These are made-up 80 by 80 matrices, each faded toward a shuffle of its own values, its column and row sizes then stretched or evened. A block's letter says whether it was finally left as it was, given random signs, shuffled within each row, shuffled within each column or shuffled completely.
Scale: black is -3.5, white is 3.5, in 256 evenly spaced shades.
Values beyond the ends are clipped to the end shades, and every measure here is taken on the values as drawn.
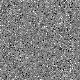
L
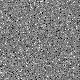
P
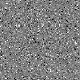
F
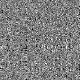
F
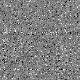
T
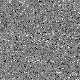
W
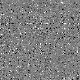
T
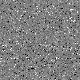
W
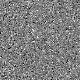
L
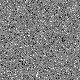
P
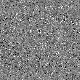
W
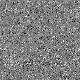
W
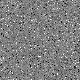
L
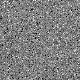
L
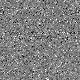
W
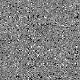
F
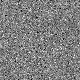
P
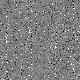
L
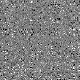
F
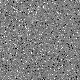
P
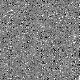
T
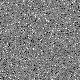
P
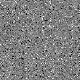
F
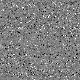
W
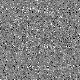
T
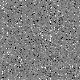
L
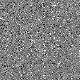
T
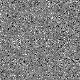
T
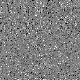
F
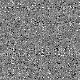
T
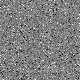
P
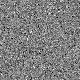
P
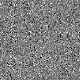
T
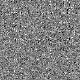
T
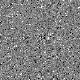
F
